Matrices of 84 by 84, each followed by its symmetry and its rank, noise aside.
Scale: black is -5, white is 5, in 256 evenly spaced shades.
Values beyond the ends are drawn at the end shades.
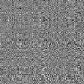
antisymmetric, rank six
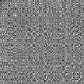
symmetric, rank six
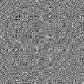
symmetric, rank eight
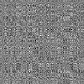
antisymmetric, rank six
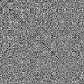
symmetric, rank eight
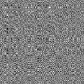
no symmetry, rank six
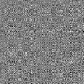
no symmetry, rank eight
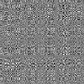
antisymmetric, rank six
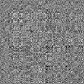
symmetric, rank eight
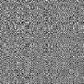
no symmetry, rank six
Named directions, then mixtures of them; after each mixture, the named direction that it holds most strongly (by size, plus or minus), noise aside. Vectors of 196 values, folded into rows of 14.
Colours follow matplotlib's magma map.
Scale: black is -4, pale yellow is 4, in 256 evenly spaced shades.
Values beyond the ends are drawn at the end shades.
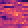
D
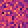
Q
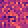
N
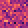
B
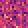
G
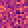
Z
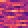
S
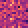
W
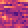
D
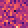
B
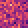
W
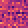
G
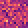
B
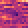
D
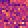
B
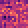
N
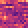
D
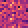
W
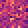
W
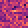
B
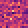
W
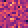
W
